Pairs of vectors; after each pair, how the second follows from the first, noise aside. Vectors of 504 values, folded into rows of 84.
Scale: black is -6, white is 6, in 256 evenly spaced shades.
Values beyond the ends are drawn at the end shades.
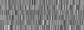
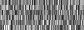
scaled up.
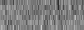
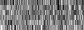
scaled up.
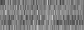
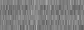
reversed, shrunk.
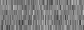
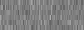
reversed, shrunk.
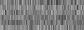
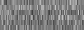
wrapped around, negated.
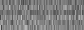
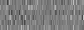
wrapped around, negated, partly zeroed.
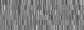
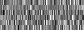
wrapped around, scaled up.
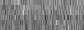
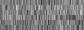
wrapped around, negated.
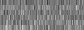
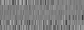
wrapped around, negated, partly zeroed.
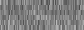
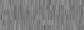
wrapped around, shrunk.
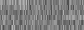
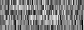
wrapped around, scaled up.
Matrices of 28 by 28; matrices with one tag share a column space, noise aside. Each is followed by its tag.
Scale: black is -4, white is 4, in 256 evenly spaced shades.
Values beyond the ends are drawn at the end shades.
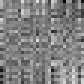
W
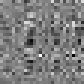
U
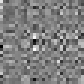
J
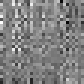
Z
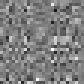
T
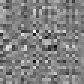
J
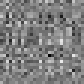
U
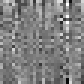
Z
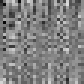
Z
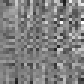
Z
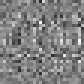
U
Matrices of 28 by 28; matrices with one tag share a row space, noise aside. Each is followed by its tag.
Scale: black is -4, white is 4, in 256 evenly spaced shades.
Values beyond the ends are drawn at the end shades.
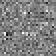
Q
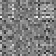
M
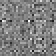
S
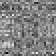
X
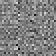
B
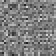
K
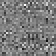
Q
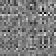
B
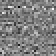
X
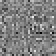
S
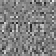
S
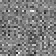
B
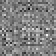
Q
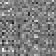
X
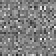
B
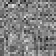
K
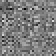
X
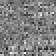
K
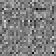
S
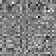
M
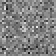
Q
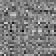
K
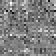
K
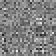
S
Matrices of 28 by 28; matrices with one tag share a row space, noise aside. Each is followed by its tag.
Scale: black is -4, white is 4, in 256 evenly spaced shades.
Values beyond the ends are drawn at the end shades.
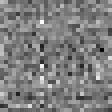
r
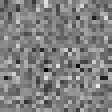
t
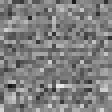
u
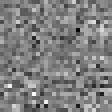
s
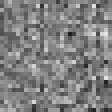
s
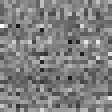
r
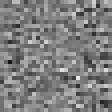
s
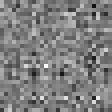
s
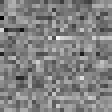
u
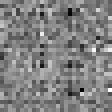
r
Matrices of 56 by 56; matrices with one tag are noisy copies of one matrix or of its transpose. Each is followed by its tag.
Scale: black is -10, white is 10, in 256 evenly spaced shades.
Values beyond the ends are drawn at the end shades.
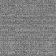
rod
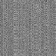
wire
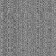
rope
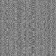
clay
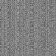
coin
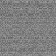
rope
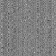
rope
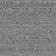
rope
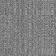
rod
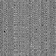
wire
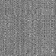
rod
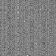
coin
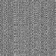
wire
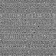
wire
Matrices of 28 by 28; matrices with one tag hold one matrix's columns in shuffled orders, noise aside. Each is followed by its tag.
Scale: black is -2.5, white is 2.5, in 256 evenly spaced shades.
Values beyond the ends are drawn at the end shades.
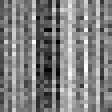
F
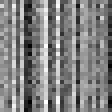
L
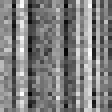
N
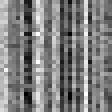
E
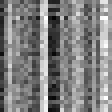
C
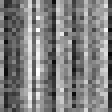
F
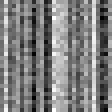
C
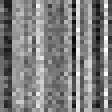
N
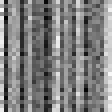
C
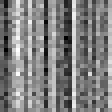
N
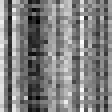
C
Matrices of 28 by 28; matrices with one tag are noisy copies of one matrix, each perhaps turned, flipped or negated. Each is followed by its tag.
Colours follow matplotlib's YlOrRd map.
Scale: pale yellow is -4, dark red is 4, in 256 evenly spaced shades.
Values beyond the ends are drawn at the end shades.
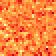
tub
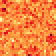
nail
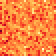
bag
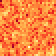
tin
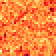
nail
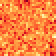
nail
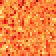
tub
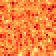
tub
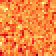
tub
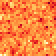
tin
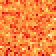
tub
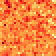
tub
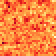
tub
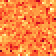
nail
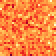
bag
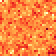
tin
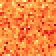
bag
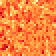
tub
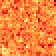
tin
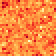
tin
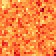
tin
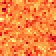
nail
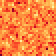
tin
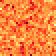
bag
